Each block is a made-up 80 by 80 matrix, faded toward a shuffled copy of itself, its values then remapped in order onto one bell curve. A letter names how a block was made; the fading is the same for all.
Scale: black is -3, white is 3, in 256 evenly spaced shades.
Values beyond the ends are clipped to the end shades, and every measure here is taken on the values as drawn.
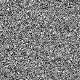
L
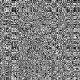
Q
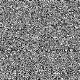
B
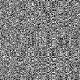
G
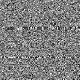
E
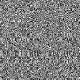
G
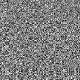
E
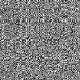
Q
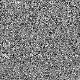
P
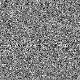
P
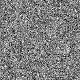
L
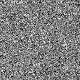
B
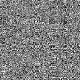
E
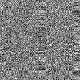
G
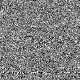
P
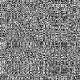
G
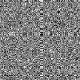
Q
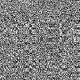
E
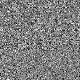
B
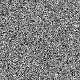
L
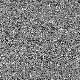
B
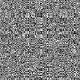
Q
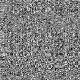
E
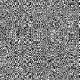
Q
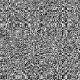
Q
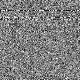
B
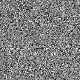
B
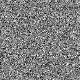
B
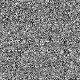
P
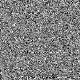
B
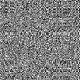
G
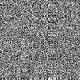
E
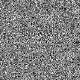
P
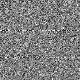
P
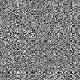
Q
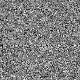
P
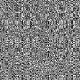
Q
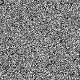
B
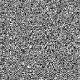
E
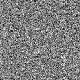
L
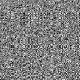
G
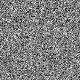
B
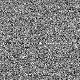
B
